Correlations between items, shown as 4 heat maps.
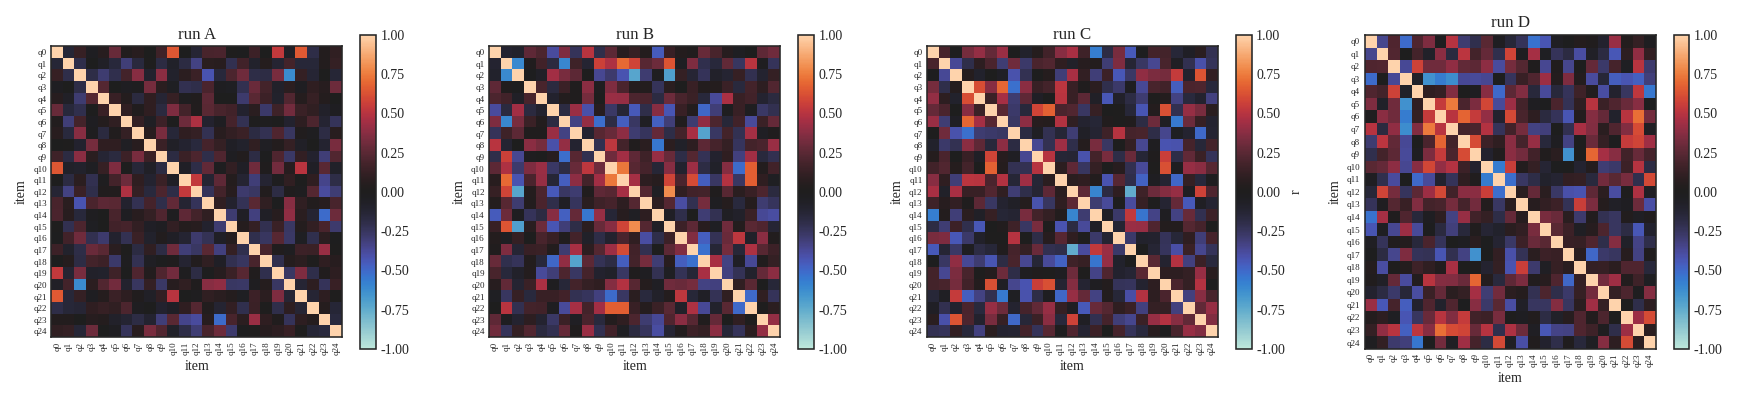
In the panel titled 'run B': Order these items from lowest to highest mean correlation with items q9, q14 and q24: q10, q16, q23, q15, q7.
q16, q23, q15, q10, q7
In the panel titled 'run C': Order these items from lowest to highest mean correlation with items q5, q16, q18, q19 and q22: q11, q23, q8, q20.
q8, q11, q20, q23
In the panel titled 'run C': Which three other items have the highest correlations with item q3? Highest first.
q6, q4, q11
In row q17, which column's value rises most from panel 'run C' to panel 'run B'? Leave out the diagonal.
q12
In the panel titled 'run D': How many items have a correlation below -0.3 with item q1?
3
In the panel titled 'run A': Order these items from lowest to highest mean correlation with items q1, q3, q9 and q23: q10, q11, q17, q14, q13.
q11, q14, q10, q13, q17
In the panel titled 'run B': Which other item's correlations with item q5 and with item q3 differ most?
q8
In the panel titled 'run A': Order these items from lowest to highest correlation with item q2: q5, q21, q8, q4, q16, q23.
q4, q5, q8, q23, q21, q16
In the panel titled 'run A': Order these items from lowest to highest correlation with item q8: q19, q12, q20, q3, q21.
q12, q21, q19, q20, q3
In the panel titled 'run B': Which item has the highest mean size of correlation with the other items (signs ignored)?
q11
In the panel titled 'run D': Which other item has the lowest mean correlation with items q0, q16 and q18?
q1
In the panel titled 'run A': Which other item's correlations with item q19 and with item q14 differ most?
q20
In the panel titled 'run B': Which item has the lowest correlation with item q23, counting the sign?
q14
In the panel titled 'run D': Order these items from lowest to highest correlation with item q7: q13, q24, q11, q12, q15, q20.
q15, q11, q24, q20, q12, q13
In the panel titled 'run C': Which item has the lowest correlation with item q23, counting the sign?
q7
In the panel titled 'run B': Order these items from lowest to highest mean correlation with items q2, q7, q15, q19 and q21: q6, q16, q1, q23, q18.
q18, q1, q6, q23, q16
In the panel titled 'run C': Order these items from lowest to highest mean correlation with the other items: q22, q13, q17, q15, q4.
q17, q13, q15, q4, q22
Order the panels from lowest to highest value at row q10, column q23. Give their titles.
run B, run A, run C, run D
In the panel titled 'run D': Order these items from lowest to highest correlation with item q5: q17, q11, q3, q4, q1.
q3, q11, q17, q1, q4
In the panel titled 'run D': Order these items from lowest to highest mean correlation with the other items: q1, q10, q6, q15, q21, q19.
q15, q21, q1, q10, q19, q6
